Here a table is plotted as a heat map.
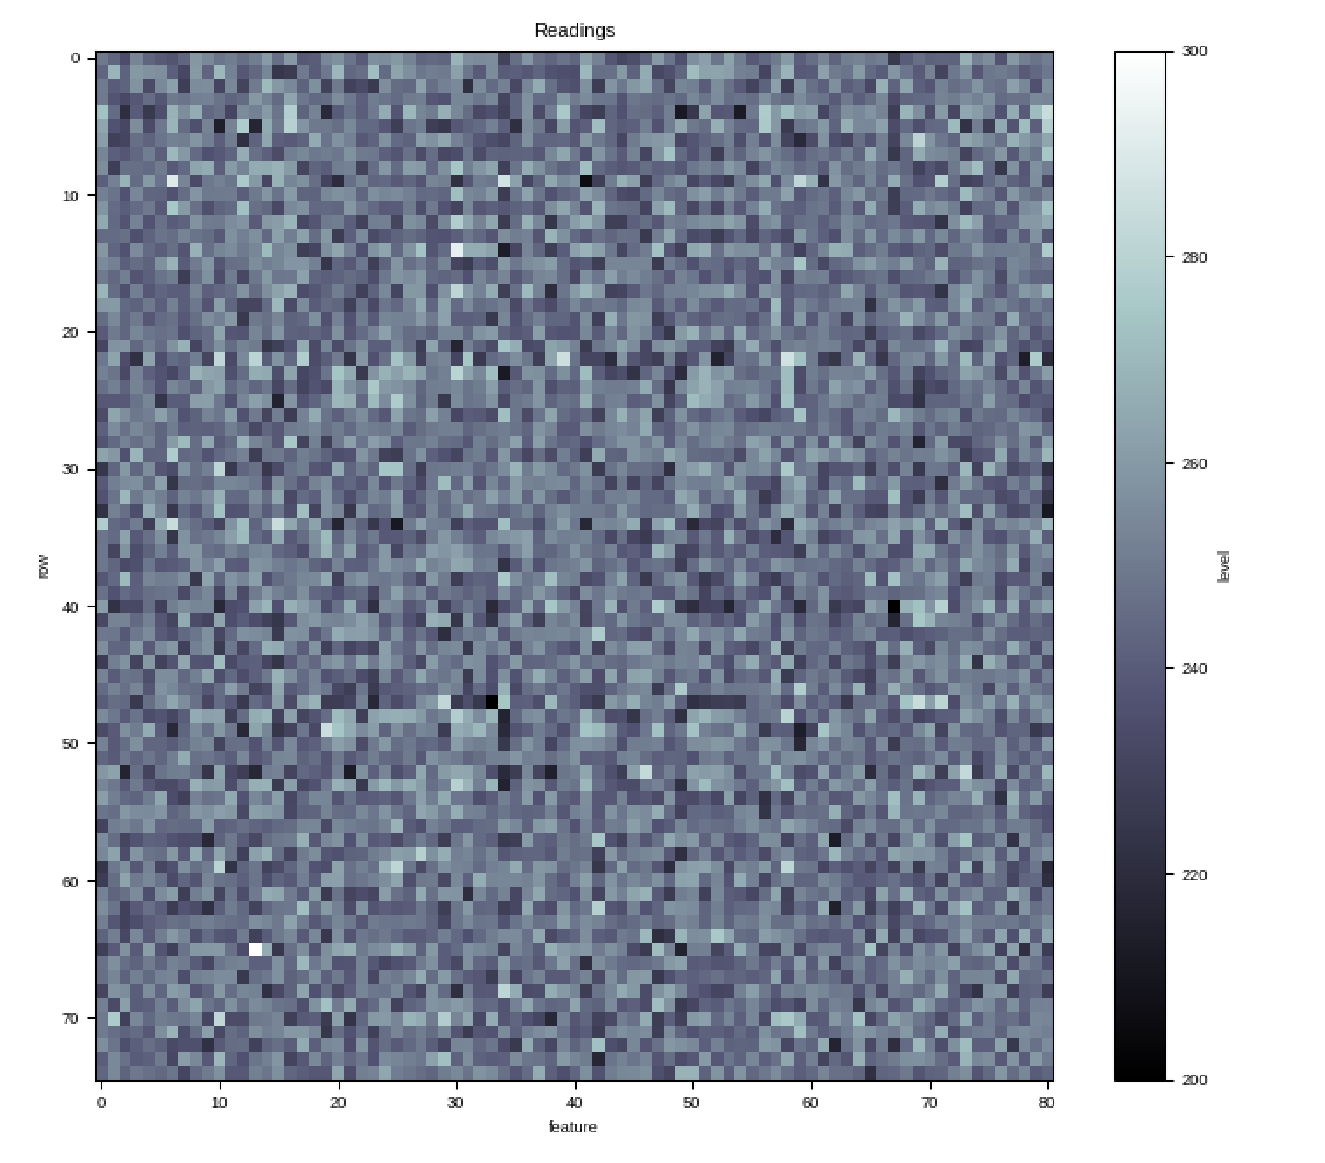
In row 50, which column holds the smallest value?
59
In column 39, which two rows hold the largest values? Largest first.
22, 4
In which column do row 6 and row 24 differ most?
69
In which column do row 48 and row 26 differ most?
34
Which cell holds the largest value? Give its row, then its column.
65, 13
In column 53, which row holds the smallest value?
40
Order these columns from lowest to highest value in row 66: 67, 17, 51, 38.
51, 38, 67, 17
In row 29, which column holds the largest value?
6
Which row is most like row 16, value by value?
39
